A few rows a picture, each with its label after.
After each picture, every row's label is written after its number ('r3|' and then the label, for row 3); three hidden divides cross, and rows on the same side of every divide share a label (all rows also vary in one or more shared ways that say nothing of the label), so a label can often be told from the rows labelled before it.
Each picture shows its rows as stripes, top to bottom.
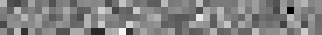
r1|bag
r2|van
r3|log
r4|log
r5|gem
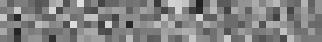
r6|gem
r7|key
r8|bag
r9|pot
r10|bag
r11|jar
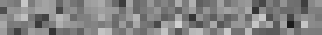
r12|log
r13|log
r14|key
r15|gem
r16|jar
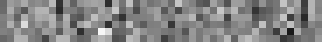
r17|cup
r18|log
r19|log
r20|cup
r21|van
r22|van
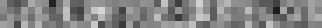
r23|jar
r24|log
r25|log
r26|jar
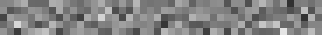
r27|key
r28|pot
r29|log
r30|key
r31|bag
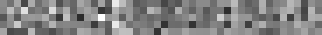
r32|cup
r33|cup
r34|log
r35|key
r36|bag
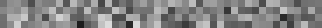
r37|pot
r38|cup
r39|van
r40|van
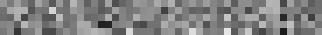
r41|pot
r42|key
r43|pot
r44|bag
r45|jar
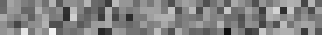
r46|cup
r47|pot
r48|pot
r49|jar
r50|cup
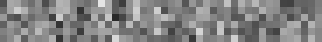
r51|van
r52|van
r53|pot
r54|log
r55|log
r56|cup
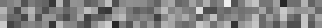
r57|pot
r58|bag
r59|gem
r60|pot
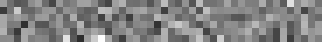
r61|bag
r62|van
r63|pot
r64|gem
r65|bag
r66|log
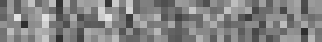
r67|cup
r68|log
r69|van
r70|pot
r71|log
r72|log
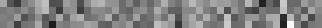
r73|jar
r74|log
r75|pot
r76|jar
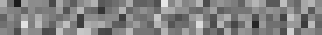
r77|bag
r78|gem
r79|log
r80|log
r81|bag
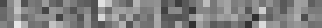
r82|van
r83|key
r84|log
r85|key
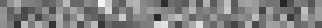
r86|van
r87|pot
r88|gem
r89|jar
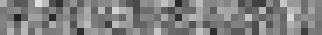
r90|jar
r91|cup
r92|jar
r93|cup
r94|log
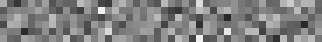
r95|bag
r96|log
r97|key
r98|van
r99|pot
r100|cup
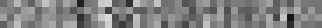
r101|van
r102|cup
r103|van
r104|van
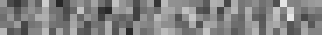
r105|bag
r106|bag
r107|jar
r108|pot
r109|pot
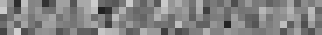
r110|bag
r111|bag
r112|cup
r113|cup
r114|van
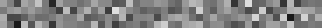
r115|jar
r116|cup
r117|gem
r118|jar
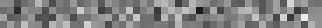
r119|jar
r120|bag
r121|gem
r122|cup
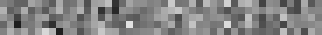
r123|pot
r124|gem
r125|jar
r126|jar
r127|log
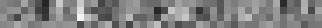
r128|gem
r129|gem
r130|bag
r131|van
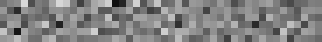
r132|van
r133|bag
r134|pot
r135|log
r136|bag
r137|key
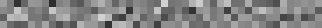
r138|jar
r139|key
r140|van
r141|bag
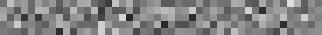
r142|cup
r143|jar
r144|gem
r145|van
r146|cup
